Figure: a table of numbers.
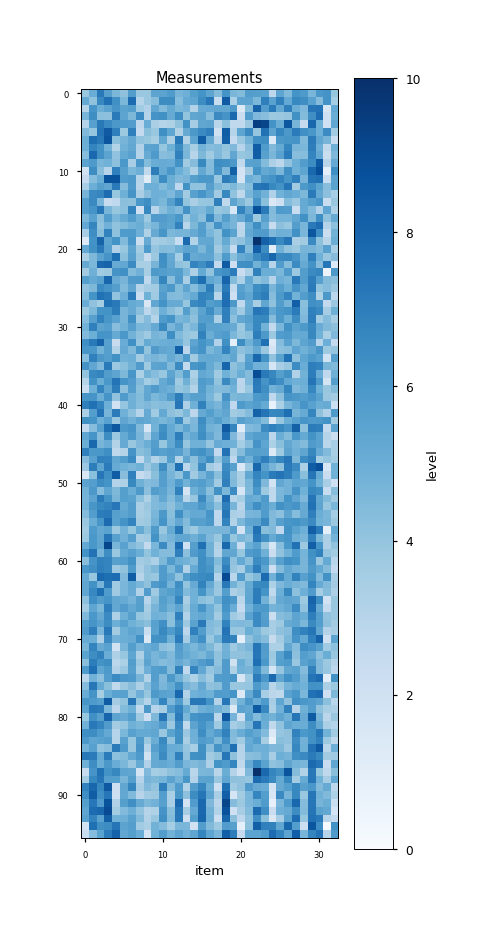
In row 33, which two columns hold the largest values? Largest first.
12, 18
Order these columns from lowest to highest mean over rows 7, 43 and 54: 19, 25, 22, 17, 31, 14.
31, 17, 14, 19, 25, 22
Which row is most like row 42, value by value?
82
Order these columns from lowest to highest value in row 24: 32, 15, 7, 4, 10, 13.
13, 32, 4, 7, 10, 15
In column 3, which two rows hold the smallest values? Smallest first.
14, 10
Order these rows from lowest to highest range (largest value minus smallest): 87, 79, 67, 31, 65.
31, 67, 65, 79, 87
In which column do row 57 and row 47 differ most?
9
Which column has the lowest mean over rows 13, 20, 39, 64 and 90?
24
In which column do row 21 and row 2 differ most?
20
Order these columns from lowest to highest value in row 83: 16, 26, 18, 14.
26, 14, 16, 18
